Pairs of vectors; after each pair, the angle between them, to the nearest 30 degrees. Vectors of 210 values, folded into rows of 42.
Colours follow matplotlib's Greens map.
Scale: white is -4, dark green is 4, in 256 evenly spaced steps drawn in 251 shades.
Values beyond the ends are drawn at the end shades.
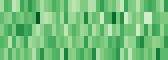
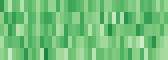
120 degrees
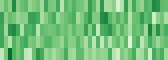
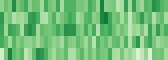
30 degrees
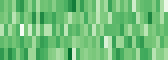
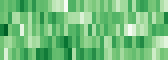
60 degrees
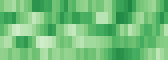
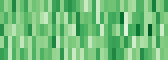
90 degrees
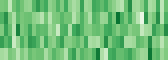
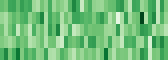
150 degrees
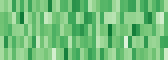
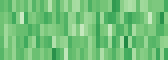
150 degrees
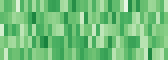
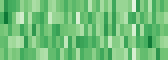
90 degrees
